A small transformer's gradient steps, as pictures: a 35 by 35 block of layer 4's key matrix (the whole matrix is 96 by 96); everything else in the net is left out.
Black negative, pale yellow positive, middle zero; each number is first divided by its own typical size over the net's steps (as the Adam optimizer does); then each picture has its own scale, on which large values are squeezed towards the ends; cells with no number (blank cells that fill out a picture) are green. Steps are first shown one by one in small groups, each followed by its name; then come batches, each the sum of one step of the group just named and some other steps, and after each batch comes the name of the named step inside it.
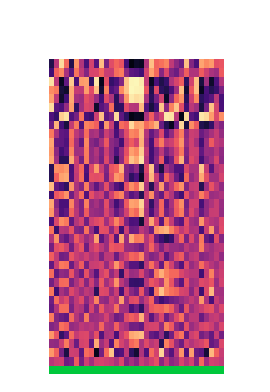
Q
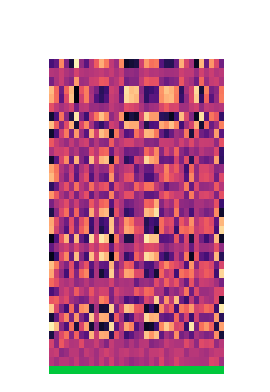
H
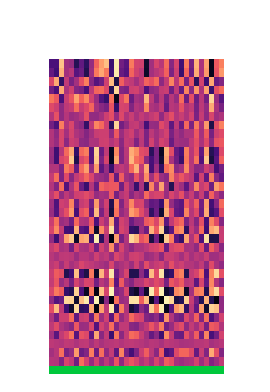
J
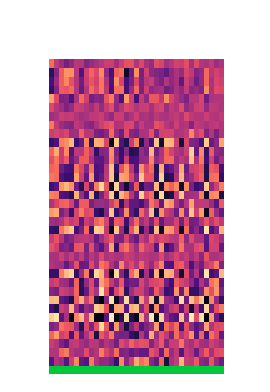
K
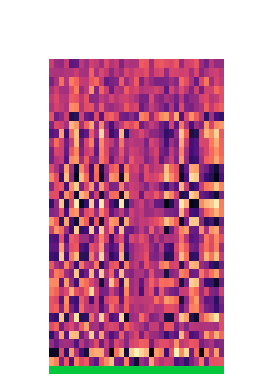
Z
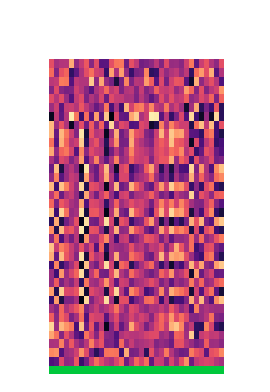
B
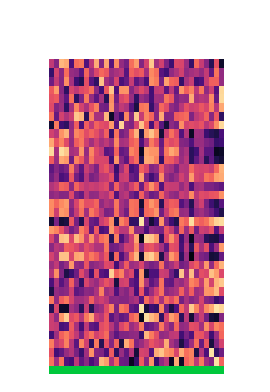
H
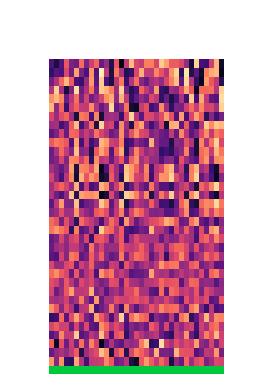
Z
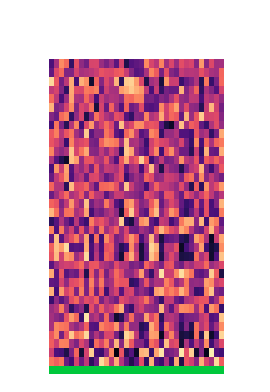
Q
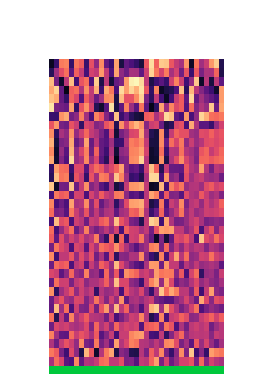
Q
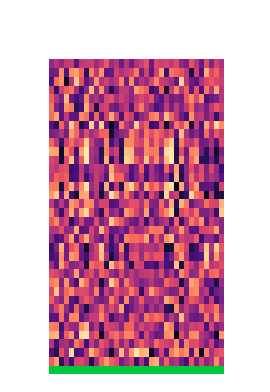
Z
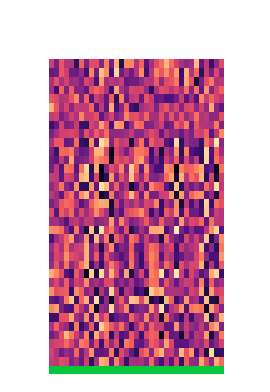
J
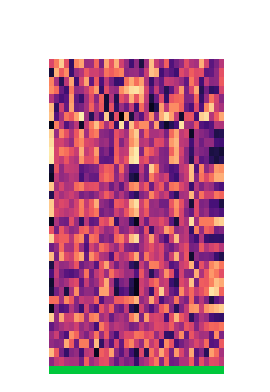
Q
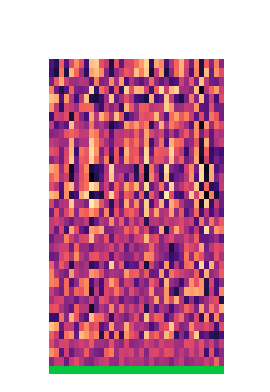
H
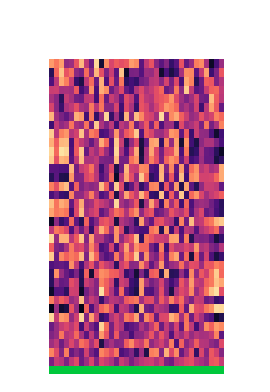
K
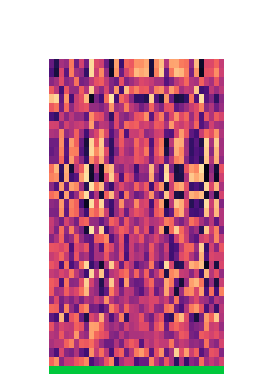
Z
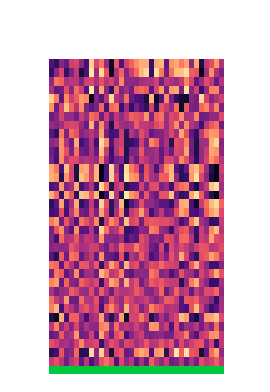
Z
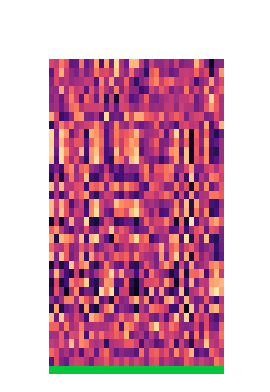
J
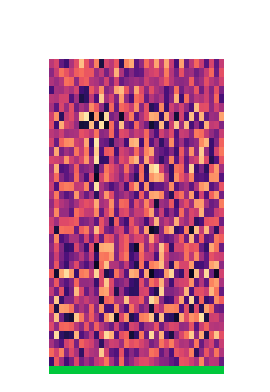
K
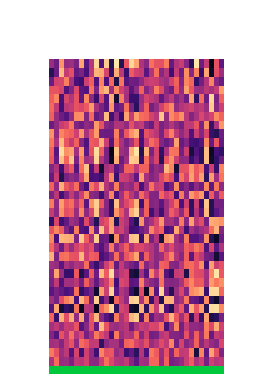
J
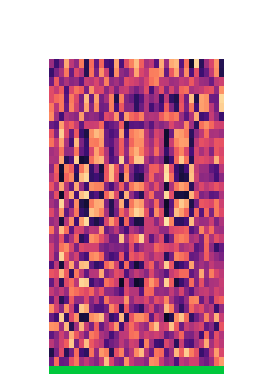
Z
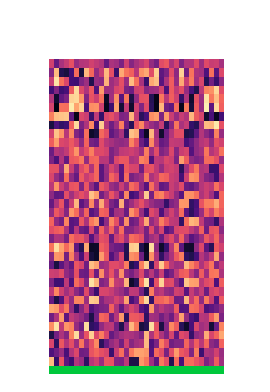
Z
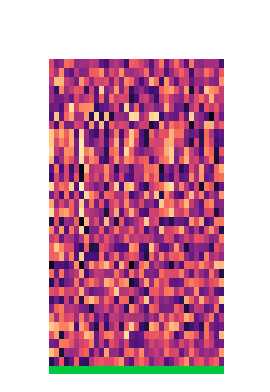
B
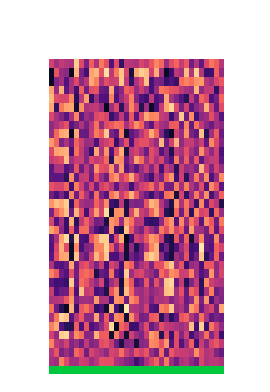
H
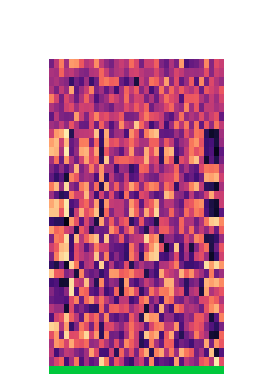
H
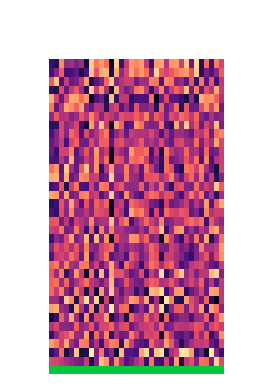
J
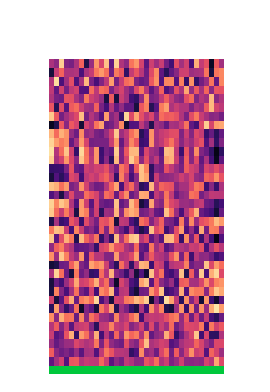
J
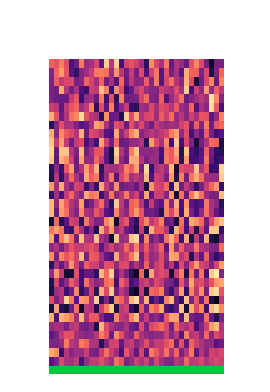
J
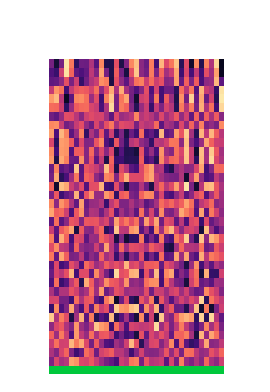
K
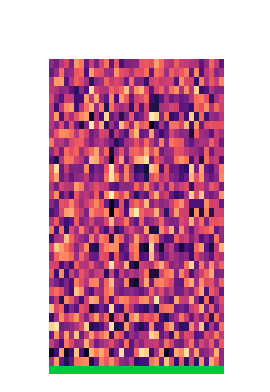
H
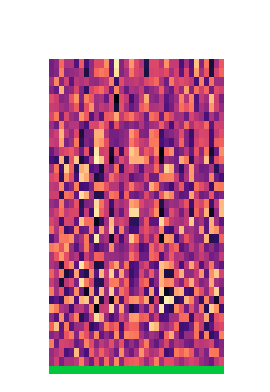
J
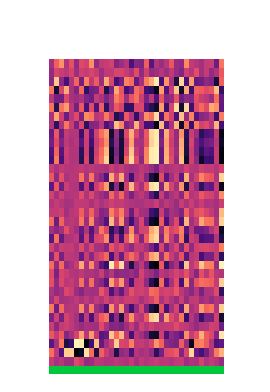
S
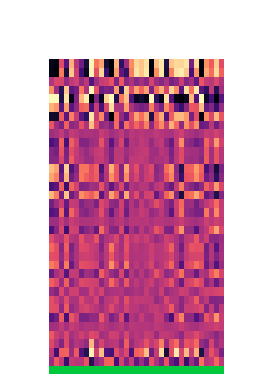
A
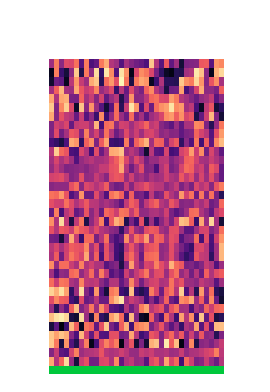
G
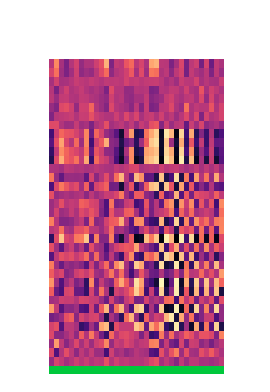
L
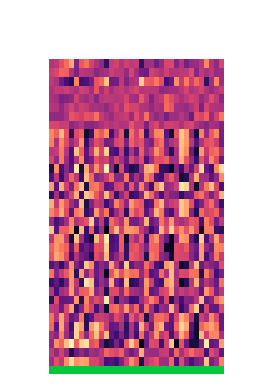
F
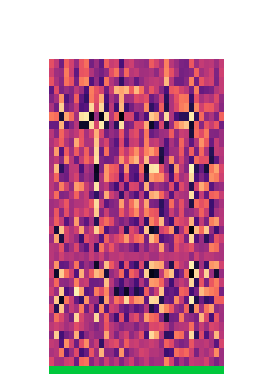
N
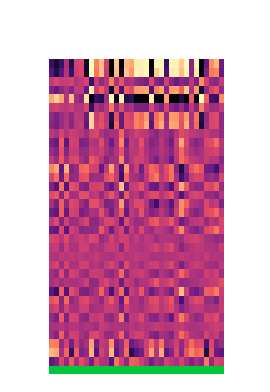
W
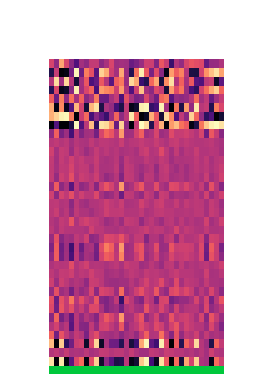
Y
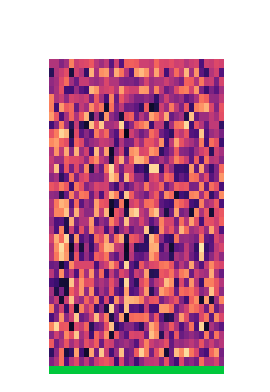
N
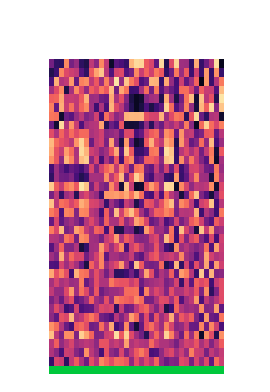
L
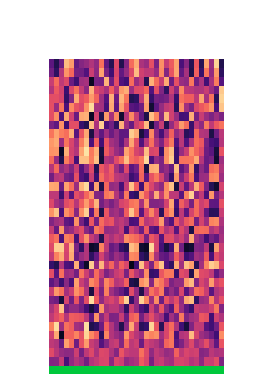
N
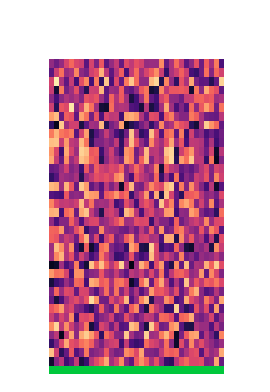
L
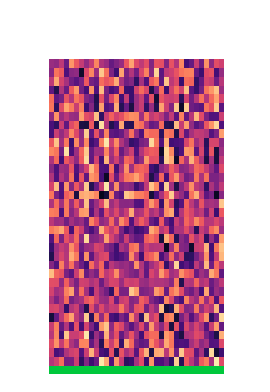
L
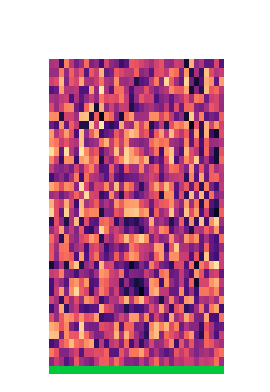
N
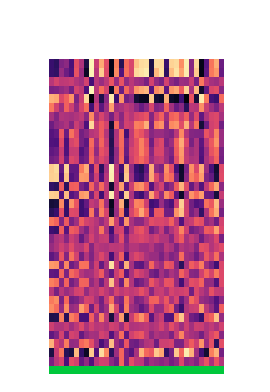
W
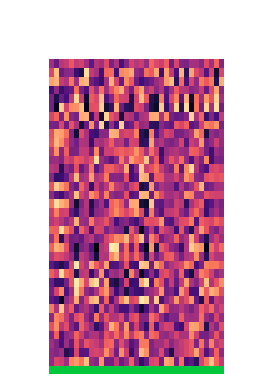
N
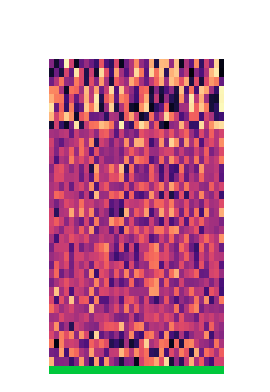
Y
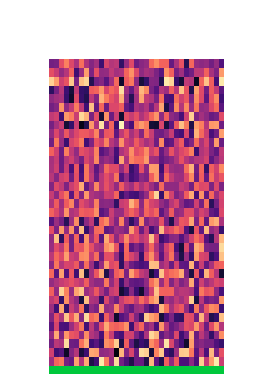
N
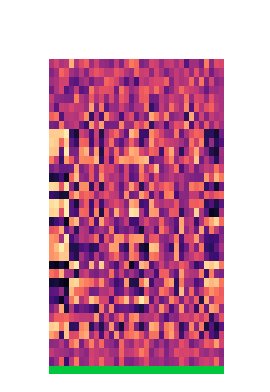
N
